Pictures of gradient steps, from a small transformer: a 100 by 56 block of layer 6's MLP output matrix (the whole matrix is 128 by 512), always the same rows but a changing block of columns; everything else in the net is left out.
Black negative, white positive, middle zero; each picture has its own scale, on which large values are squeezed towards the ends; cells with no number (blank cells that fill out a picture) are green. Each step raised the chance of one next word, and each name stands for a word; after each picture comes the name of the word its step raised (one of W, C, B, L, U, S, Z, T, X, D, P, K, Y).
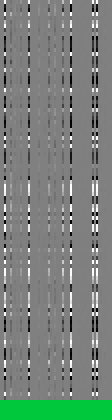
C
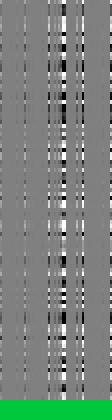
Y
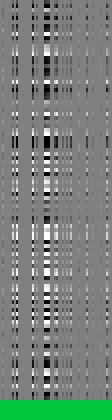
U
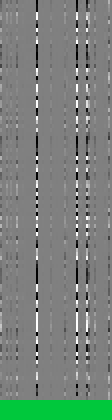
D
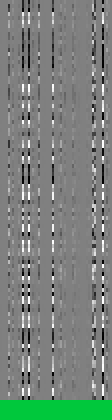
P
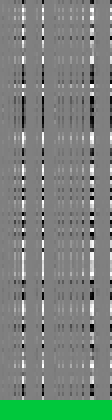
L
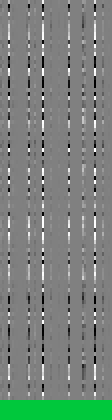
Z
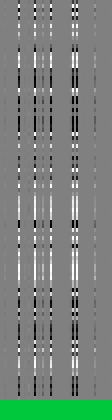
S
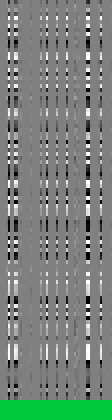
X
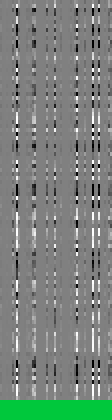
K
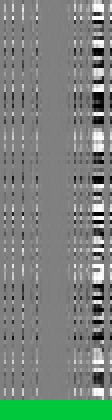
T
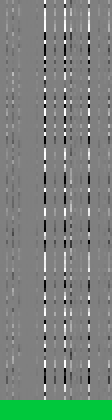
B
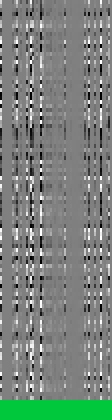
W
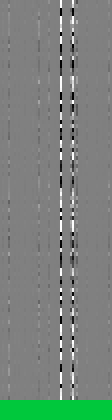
Y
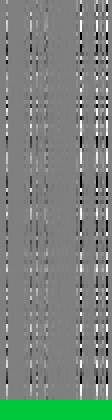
B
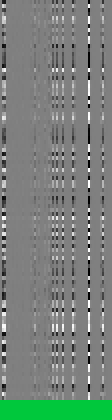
D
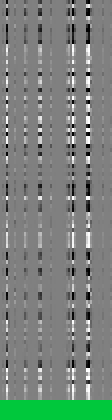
K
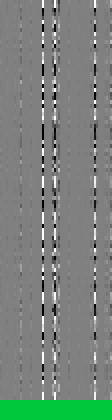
W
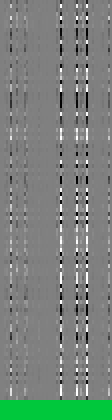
T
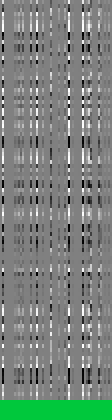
B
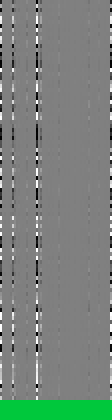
D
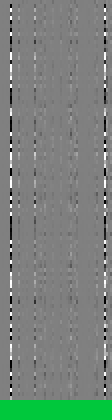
X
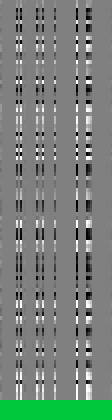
K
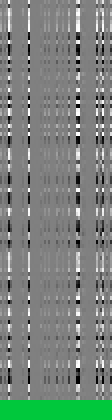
B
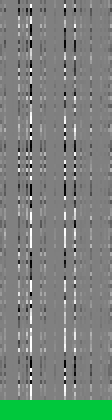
K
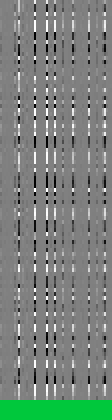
B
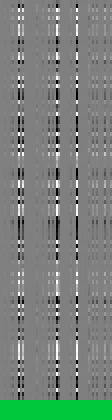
X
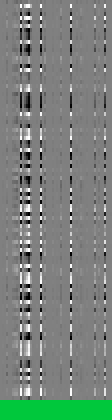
T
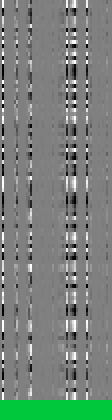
W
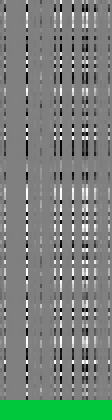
C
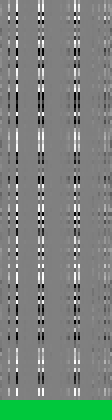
T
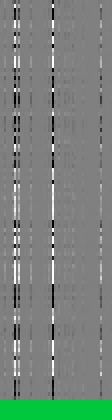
S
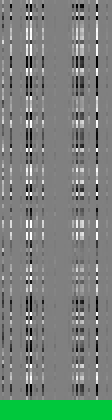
Z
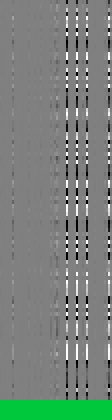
X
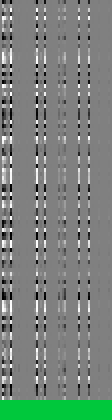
L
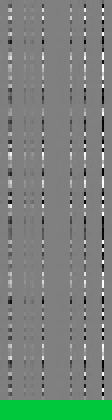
X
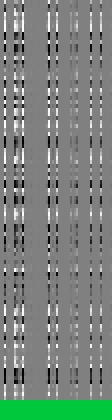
B
